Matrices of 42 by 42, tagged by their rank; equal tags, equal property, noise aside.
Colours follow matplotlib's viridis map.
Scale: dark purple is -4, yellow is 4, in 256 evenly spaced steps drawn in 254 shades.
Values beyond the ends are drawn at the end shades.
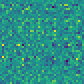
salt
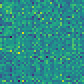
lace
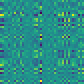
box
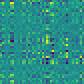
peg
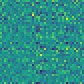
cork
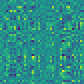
cork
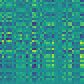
box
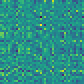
cork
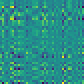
box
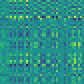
box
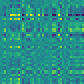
box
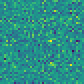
lace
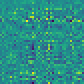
cork
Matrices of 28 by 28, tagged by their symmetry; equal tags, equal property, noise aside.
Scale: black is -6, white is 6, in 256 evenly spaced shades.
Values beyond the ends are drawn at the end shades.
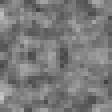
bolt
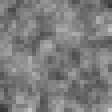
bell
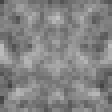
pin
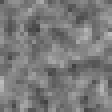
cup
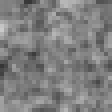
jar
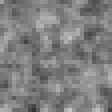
cup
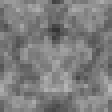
pin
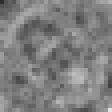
bell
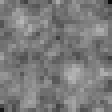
bell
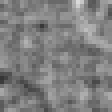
jar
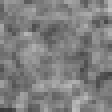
jar
